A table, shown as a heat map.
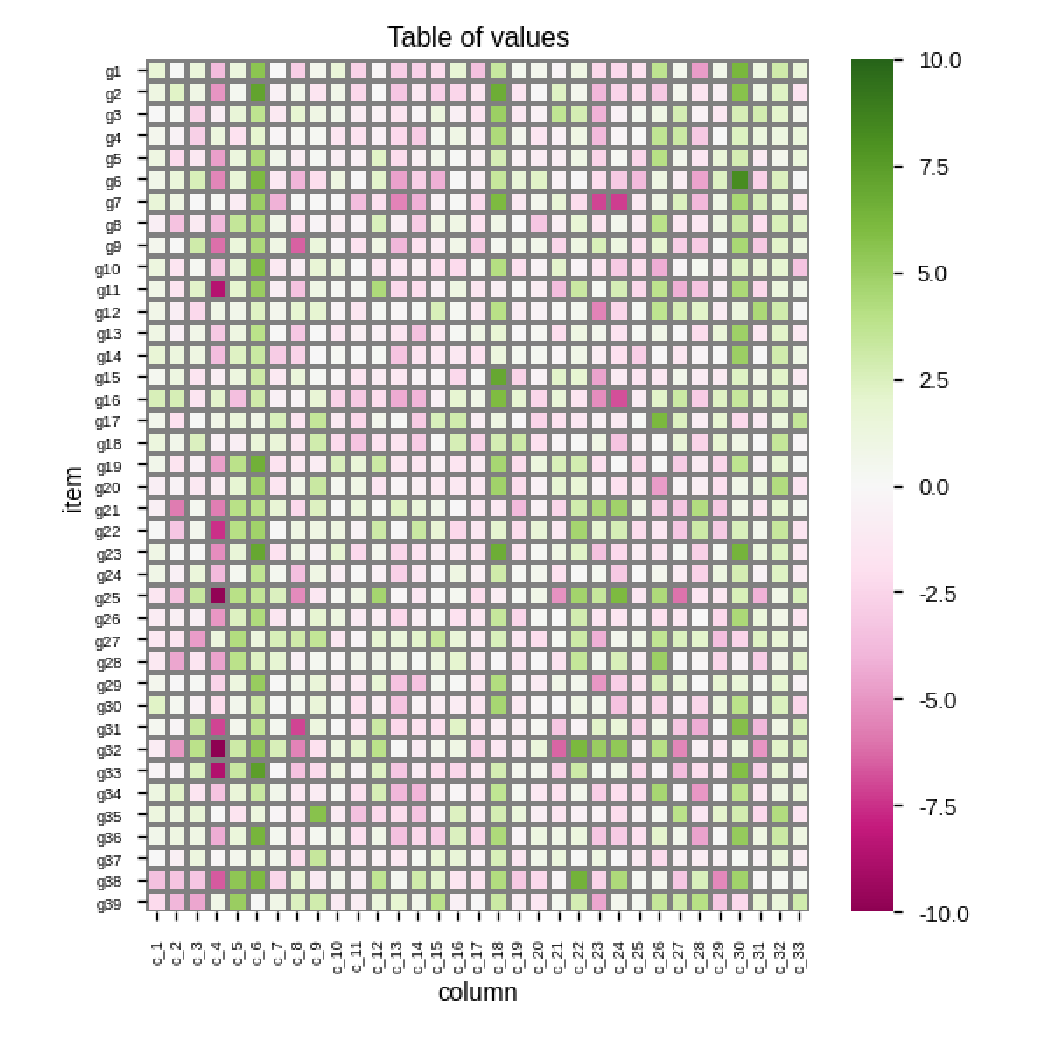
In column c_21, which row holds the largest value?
g3
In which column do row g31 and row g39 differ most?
c_8
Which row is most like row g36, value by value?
g1
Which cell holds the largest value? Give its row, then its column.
g6, c_30
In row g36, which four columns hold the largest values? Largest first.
c_6, c_30, c_18, c_32
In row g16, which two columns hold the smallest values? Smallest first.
c_24, c_23
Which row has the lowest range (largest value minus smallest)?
g37
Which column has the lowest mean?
c_4
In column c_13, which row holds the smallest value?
g7
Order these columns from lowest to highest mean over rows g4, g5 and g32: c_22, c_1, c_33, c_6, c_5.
c_1, c_5, c_33, c_22, c_6
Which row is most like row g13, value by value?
g24
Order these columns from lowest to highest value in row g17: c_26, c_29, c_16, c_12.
c_12, c_29, c_16, c_26
